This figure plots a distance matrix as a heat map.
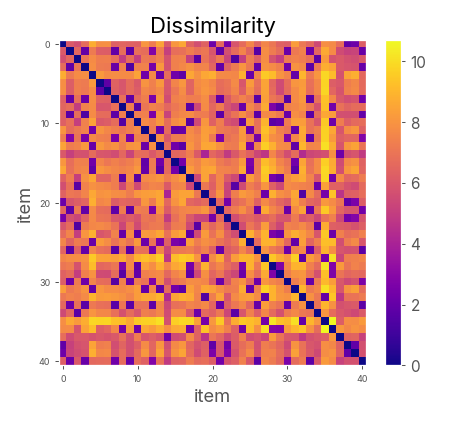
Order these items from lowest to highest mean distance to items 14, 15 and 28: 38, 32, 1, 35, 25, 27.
25, 1, 38, 32, 27, 35
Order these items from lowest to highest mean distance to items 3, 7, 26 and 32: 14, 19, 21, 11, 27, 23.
21, 14, 19, 27, 23, 11
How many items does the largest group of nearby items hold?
10
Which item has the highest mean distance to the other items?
35
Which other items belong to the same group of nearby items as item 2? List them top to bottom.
18, 23, 34
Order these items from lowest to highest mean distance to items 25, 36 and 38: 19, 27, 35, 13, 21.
13, 21, 19, 27, 35
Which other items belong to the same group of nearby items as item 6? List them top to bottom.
5
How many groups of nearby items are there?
8
